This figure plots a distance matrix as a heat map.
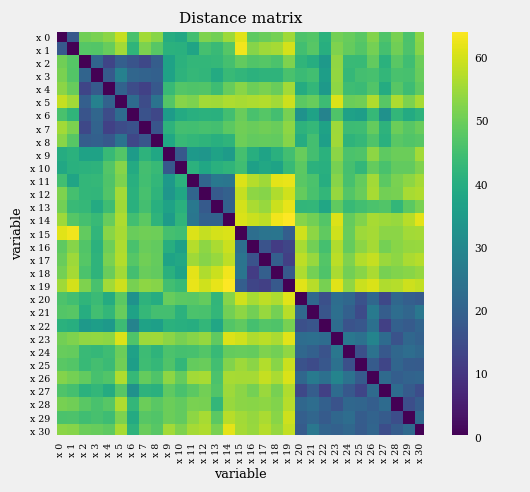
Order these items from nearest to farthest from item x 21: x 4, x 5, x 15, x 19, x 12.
x 4, x 12, x 5, x 15, x 19
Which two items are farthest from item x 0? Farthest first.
x 15, x 5
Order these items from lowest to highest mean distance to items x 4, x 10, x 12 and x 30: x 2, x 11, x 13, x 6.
x 6, x 2, x 13, x 11
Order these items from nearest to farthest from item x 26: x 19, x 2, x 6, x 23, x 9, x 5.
x 23, x 6, x 2, x 9, x 5, x 19
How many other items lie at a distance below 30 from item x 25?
10
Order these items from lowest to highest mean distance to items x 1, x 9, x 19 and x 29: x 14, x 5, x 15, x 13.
x 15, x 13, x 14, x 5
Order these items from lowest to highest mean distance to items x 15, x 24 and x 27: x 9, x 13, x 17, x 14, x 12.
x 17, x 9, x 13, x 12, x 14
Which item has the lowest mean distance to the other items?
x 22
